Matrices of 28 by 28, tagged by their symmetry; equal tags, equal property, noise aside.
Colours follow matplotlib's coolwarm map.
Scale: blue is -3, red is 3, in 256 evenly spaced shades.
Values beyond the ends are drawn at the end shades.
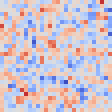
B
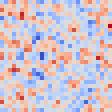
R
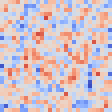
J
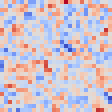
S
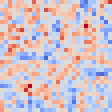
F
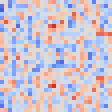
R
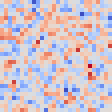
S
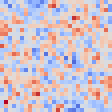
J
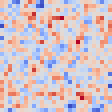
J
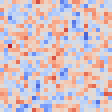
J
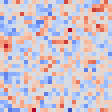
B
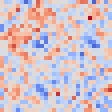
F
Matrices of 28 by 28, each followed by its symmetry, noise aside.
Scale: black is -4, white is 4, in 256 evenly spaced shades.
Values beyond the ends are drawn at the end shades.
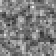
same after a half turn.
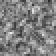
symmetric.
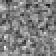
antisymmetric.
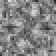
same after a half turn.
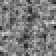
same after a half turn.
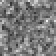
symmetric.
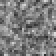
no symmetry.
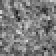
no symmetry.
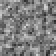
symmetric.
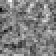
antisymmetric.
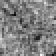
symmetric.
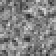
same after a half turn.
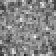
same after a half turn.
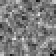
symmetric.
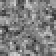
antisymmetric.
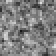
antisymmetric.
